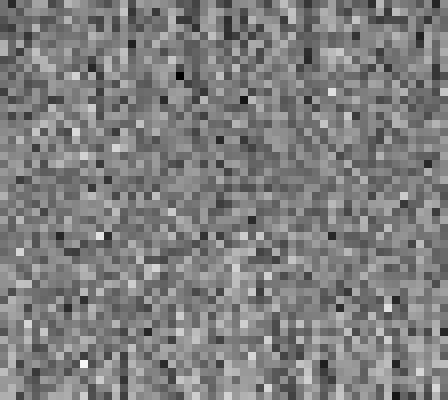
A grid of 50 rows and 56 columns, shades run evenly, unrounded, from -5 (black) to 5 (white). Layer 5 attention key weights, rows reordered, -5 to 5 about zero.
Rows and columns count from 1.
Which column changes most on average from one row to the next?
28
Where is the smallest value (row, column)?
10, 23
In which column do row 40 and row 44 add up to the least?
35
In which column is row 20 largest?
11
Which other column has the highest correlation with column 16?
27
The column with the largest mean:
30
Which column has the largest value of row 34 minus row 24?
20
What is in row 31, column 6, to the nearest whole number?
1
